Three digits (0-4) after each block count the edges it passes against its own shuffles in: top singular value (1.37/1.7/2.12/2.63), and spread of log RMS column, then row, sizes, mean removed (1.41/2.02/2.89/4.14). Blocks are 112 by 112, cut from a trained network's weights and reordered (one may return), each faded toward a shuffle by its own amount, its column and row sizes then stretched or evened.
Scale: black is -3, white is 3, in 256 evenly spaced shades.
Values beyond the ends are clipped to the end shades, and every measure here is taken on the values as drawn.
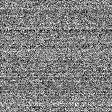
2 0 1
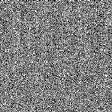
1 0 1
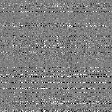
1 2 4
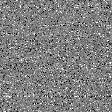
2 0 1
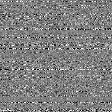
2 0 4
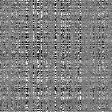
4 4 1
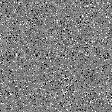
1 1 1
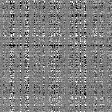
4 4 2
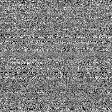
1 1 3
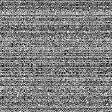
4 3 0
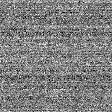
2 0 2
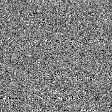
1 0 2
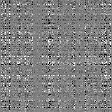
3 4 3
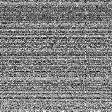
4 1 2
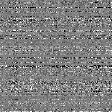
2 2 4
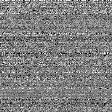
2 1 3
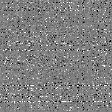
2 2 3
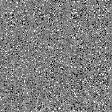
2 2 0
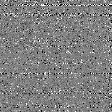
3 1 3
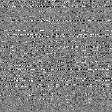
2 1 4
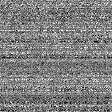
3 1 3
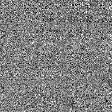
0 2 2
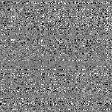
0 2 4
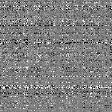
1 3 4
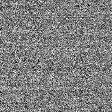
0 2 0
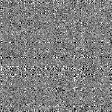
1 2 3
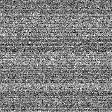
3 1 1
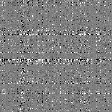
3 3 3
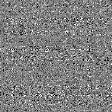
0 2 3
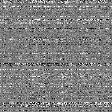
2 2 4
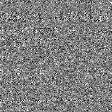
0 1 3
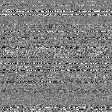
1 0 4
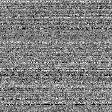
3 0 3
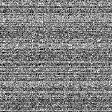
4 2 0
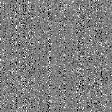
2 3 0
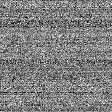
2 0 2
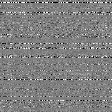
2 0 4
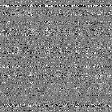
1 2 4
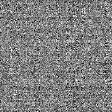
1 3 0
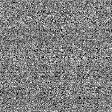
0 1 2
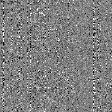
2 3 1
